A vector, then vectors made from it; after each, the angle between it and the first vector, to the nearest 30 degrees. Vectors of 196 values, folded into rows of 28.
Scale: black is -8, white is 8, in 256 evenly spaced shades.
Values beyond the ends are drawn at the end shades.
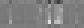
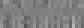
90 degrees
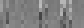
90 degrees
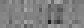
150 degrees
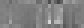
30 degrees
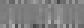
60 degrees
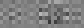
120 degrees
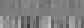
90 degrees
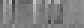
120 degrees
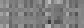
120 degrees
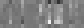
30 degrees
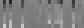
60 degrees
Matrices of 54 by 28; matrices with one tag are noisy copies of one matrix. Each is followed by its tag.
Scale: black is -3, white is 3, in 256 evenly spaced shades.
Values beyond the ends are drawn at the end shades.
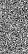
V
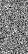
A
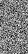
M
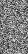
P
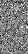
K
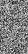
A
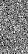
V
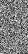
M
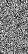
K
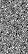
M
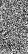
V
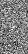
P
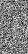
A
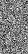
V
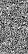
A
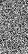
V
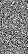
P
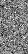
P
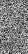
V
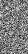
K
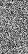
V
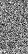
V
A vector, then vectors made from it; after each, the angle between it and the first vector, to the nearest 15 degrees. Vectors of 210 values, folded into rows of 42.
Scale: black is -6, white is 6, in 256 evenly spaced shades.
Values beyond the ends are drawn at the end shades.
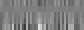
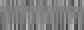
45 degrees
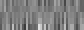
30 degrees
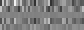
90 degrees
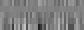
165 degrees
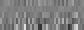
135 degrees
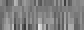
30 degrees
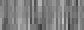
120 degrees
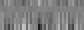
150 degrees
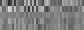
105 degrees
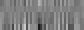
165 degrees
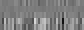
60 degrees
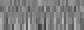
135 degrees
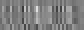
75 degrees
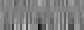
165 degrees
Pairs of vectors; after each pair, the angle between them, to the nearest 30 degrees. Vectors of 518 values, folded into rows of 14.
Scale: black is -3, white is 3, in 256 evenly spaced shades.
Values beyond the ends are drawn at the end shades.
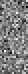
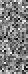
150 degrees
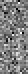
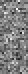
150 degrees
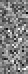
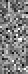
30 degrees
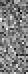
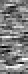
90 degrees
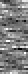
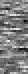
60 degrees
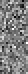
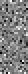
90 degrees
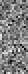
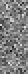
120 degrees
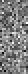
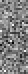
150 degrees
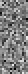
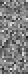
150 degrees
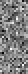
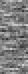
60 degrees
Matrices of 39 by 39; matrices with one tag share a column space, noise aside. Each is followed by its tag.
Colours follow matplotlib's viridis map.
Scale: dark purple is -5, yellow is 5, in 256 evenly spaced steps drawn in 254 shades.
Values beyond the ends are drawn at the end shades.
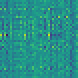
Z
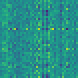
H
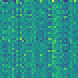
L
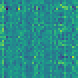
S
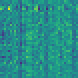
S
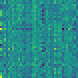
H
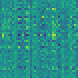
Z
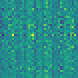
Z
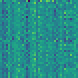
L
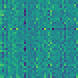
H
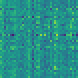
Z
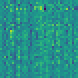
S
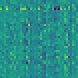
S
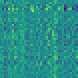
S
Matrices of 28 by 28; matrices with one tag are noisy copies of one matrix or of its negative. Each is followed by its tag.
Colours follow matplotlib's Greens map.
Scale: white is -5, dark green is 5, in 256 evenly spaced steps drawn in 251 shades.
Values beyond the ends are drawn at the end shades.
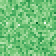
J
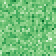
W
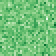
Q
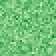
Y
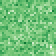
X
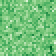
X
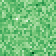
Y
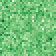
W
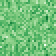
Q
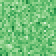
J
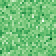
W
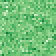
W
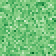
Y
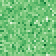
Q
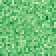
Q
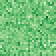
Q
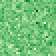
J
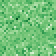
Y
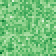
W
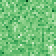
X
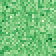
W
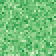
Y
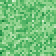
W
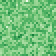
X
